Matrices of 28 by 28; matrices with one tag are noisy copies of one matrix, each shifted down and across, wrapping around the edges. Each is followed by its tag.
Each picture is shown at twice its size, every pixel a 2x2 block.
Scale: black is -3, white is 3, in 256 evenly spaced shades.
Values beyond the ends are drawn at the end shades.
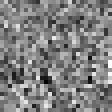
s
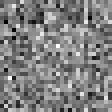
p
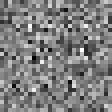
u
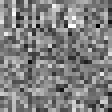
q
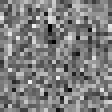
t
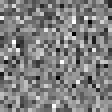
u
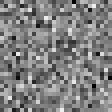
u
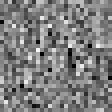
t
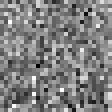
p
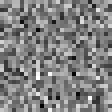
u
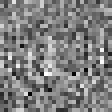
q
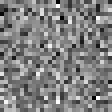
u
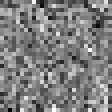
s
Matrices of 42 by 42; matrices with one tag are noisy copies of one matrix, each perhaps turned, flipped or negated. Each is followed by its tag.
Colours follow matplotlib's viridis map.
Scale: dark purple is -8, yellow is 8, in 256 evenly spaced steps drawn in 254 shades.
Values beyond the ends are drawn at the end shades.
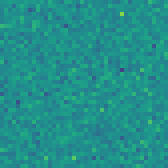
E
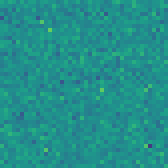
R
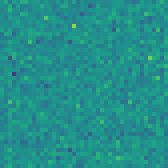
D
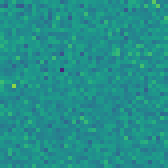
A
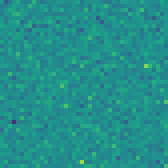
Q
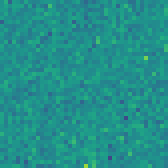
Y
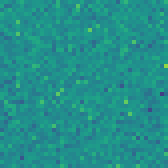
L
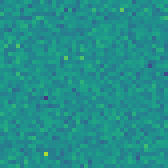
E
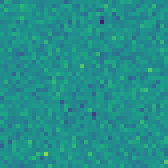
Q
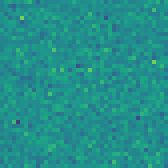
R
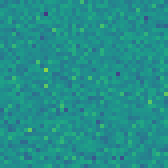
E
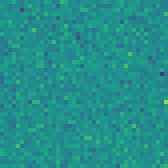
L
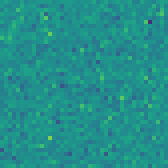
R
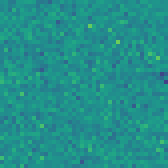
Y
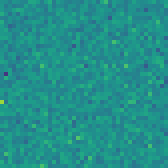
L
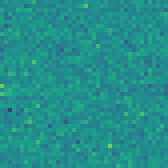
Y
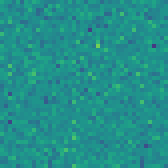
E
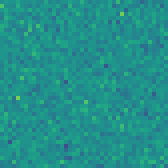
Q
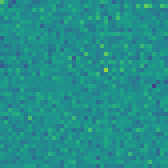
A
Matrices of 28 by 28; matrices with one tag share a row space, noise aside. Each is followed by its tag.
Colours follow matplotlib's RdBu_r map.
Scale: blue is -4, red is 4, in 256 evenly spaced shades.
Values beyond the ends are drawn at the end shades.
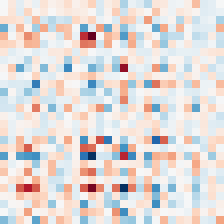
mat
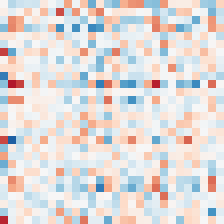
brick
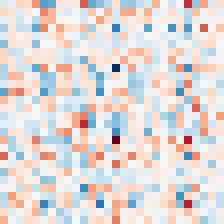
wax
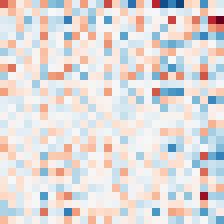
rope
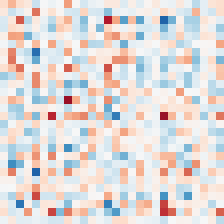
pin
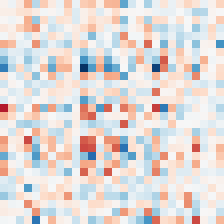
mat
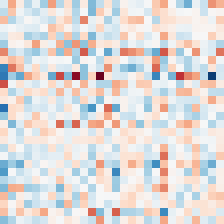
brick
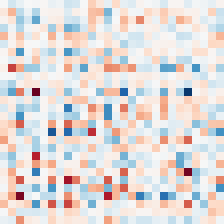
pin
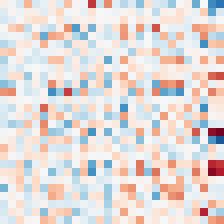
rope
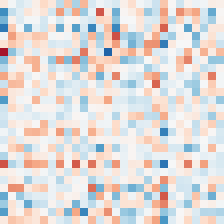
brick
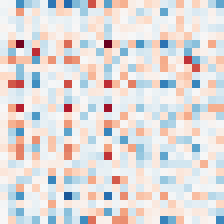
pin
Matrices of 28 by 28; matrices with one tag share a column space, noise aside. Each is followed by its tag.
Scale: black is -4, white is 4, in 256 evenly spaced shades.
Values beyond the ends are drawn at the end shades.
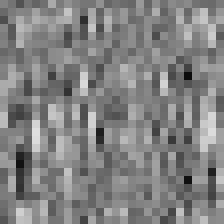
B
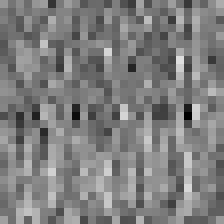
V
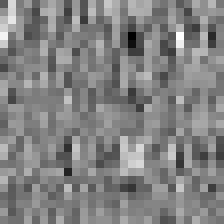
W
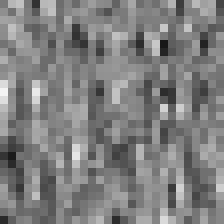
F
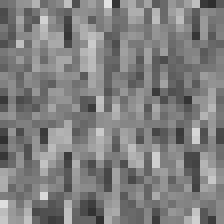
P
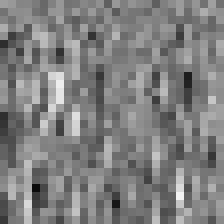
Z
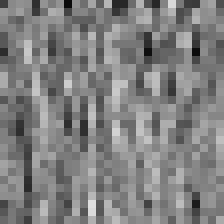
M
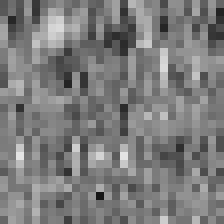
W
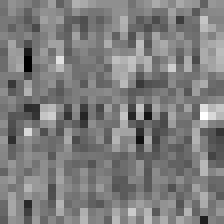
V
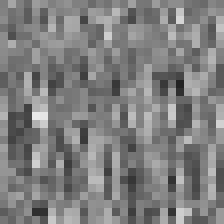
B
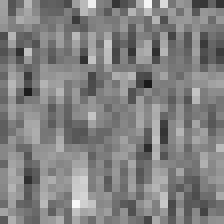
M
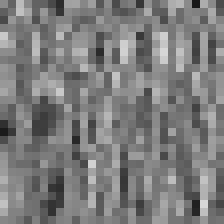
M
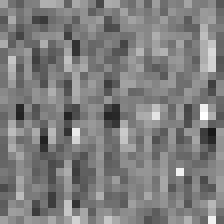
V
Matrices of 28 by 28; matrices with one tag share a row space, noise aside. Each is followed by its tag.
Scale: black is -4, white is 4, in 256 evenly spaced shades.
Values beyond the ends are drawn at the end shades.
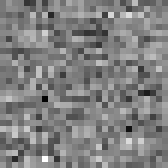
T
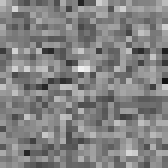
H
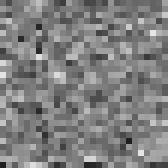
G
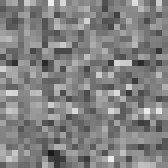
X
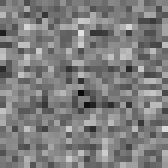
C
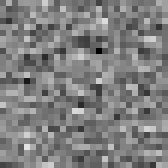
T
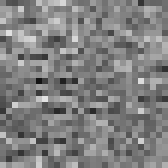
G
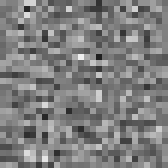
T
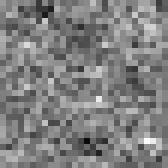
T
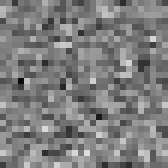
H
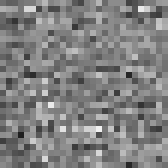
T
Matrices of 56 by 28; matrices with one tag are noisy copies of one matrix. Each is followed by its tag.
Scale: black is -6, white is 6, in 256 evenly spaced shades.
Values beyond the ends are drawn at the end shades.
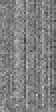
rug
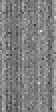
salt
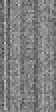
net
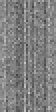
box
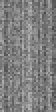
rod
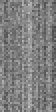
rod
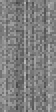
box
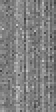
rug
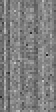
net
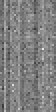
net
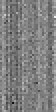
salt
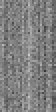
rod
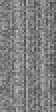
rug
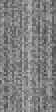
rod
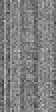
net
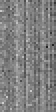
rug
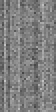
net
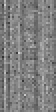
net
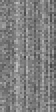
rug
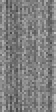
salt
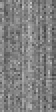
rod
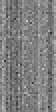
salt
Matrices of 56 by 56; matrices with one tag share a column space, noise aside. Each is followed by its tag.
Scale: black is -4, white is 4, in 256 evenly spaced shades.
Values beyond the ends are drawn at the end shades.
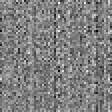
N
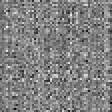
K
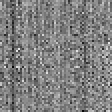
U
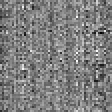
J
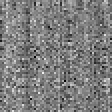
U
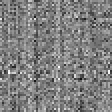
K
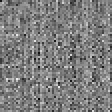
U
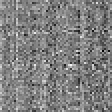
J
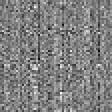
J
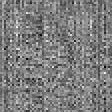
U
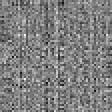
U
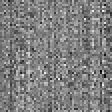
K
